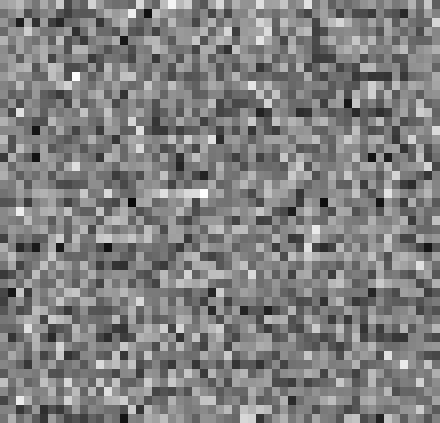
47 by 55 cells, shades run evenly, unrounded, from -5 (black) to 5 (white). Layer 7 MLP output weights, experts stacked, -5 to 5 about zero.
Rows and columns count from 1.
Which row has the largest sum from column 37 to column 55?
29
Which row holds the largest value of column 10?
9
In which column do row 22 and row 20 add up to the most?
21
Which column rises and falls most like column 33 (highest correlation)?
34
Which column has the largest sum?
32
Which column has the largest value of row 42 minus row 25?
24
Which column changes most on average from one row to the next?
3
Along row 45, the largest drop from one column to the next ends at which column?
37
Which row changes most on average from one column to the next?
18
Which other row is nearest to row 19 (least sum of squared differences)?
44
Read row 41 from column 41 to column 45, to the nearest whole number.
1 0 0 0 2
